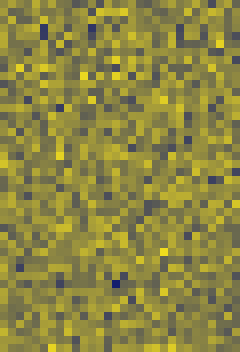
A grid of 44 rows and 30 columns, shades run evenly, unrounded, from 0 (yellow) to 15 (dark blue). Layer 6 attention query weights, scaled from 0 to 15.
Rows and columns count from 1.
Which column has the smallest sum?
22
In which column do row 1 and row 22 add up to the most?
30
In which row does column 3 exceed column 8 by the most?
20
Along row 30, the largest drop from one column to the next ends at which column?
25
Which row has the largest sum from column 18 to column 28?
19
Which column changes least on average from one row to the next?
10
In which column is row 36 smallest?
23
